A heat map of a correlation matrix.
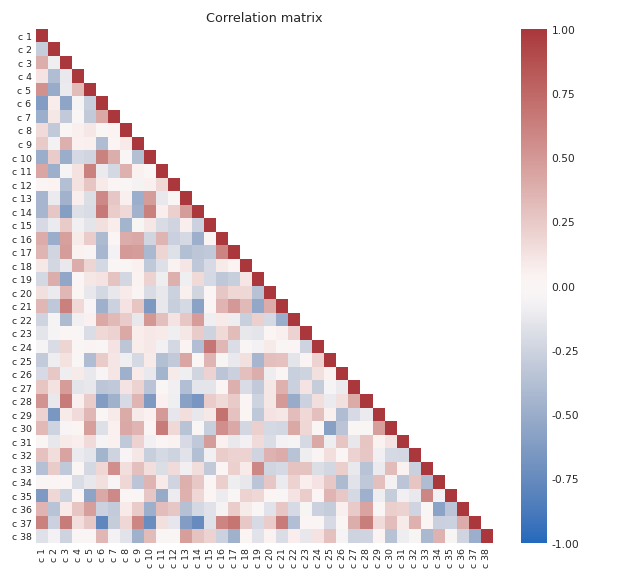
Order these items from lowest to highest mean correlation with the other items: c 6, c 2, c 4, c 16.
c 2, c 6, c 4, c 16
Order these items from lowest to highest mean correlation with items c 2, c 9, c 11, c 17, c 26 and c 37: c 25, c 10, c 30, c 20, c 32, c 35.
c 10, c 25, c 35, c 20, c 32, c 30
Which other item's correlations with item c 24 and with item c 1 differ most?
c 15
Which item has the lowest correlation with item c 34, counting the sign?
c 36
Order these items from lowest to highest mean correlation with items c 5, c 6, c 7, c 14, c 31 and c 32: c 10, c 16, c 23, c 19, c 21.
c 21, c 16, c 23, c 19, c 10
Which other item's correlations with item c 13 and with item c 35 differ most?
c 33
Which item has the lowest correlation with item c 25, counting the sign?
c 30
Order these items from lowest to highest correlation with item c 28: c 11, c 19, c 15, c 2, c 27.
c 19, c 2, c 11, c 15, c 27
